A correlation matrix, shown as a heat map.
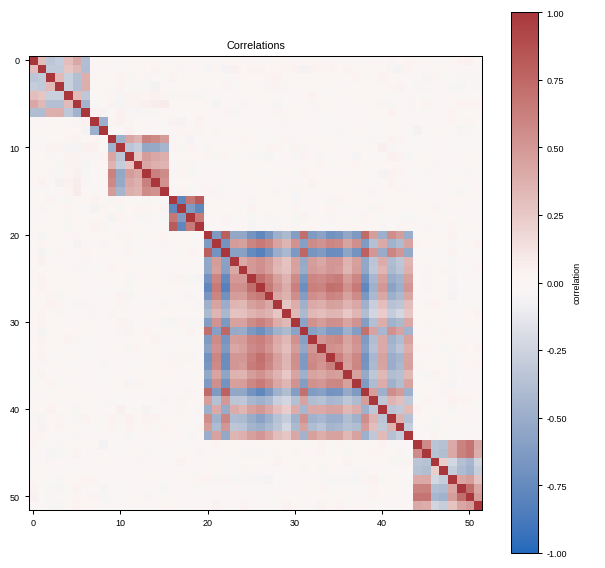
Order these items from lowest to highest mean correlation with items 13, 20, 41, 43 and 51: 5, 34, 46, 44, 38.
34, 46, 5, 44, 38
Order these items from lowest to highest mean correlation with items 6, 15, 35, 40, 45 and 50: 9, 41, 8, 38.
38, 41, 8, 9
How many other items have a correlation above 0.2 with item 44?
5
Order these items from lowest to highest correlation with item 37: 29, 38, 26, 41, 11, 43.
38, 41, 11, 29, 43, 26
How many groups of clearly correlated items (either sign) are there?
6
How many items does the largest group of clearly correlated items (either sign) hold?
24
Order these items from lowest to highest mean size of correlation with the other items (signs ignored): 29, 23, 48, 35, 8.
8, 48, 29, 23, 35
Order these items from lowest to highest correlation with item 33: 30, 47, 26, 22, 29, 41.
22, 41, 47, 29, 30, 26
